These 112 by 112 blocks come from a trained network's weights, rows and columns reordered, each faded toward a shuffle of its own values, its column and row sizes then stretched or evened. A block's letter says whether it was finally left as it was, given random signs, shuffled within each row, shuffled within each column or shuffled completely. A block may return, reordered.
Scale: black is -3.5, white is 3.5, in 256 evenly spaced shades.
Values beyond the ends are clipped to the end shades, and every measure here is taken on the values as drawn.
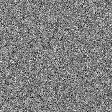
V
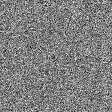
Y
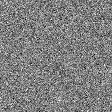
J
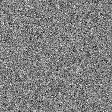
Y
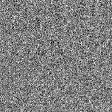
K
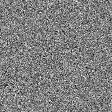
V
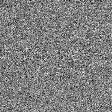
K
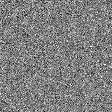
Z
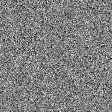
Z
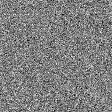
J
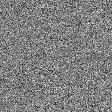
V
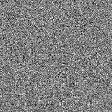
K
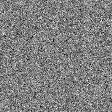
J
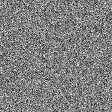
Y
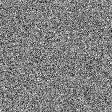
J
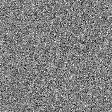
V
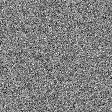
Y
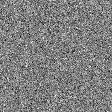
Y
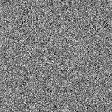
K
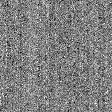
V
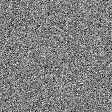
Y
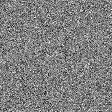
V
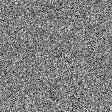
J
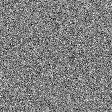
Y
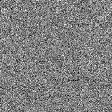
K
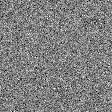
J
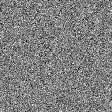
Y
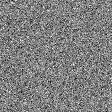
Y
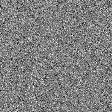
V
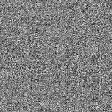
K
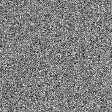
Z
